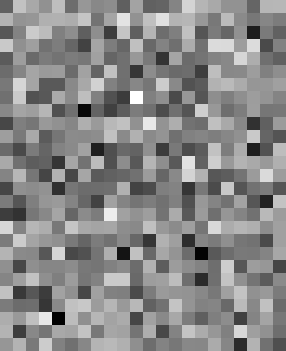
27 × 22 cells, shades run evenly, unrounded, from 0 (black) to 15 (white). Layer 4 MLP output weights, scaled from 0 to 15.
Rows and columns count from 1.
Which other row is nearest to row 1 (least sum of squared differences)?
14
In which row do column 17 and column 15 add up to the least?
15
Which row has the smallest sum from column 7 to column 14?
9
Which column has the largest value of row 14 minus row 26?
2
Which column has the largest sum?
18
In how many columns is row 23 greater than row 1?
10
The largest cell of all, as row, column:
8, 11
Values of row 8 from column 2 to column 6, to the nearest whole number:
12 5 5 10 8
